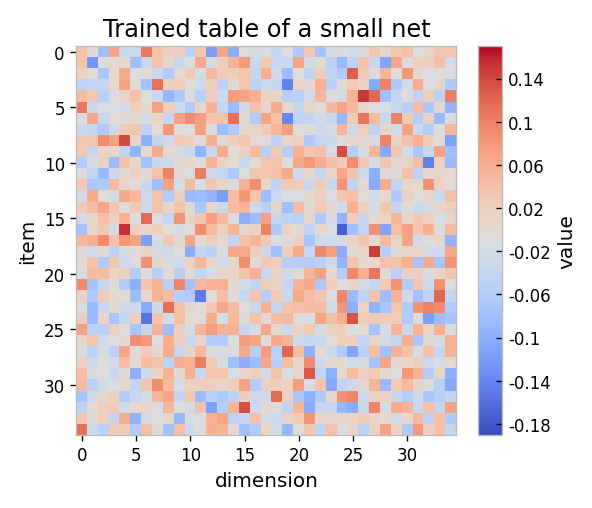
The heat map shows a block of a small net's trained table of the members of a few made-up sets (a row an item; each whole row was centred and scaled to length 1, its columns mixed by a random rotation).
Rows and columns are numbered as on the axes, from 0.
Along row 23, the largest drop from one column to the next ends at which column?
25
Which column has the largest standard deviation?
24
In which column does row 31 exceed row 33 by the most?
18
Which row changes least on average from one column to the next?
8
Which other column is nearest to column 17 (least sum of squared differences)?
11
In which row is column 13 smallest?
13
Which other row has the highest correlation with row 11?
7
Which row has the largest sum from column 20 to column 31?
10
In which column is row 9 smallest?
28
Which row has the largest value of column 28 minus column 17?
3
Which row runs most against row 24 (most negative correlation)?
0
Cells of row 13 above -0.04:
28
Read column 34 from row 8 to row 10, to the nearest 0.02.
-0.12 -0.08 -0.08
